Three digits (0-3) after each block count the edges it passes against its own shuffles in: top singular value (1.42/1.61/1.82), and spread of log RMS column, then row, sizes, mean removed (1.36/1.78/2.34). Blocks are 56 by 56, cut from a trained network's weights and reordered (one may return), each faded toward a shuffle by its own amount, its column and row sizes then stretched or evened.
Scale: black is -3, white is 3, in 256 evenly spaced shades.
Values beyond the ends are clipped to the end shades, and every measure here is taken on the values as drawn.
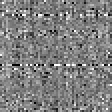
1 0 3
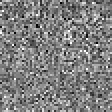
1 1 1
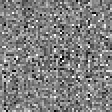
0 2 2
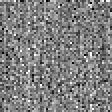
0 1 0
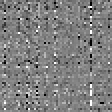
1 3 2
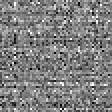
2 2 1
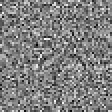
2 0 0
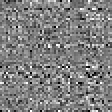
3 2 3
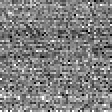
2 0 1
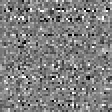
1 2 3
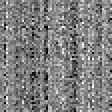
3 3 1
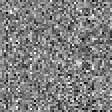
1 2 0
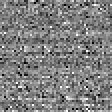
1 1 2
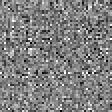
2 2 2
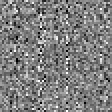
2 3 0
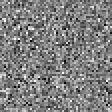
1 1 1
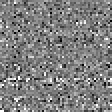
0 2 3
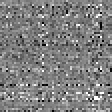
0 2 3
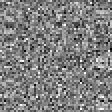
2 1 1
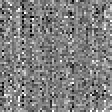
1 3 1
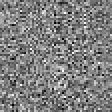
3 2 0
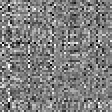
3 3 2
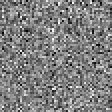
3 1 1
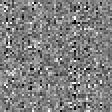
0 3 2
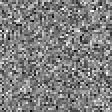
1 0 0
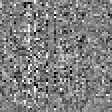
1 3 2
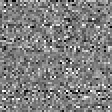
1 1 3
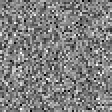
2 0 0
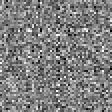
2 2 2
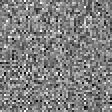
2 1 1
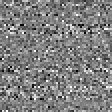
1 0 3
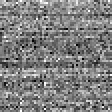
3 1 1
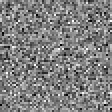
1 0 1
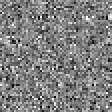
2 2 2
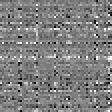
2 3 3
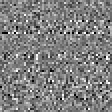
3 1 3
